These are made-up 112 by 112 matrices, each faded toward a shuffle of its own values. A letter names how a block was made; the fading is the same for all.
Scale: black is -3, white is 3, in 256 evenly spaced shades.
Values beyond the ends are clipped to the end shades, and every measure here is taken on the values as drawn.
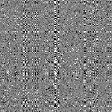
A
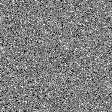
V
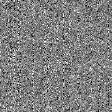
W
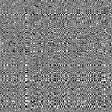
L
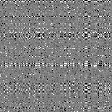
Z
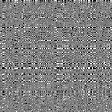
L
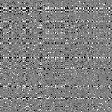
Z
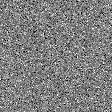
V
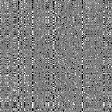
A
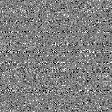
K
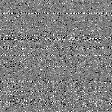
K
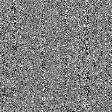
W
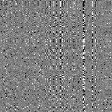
A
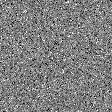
V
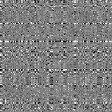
L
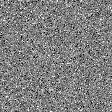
V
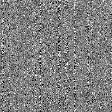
W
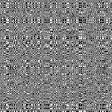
L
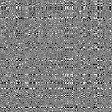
Z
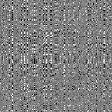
A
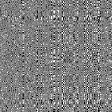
A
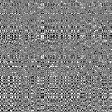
L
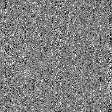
W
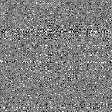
K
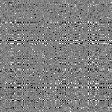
Z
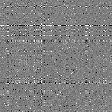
Z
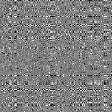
L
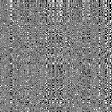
A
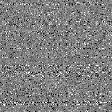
K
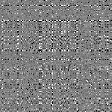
Z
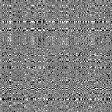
L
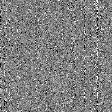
W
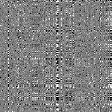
A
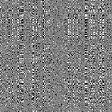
A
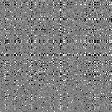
Z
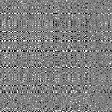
L
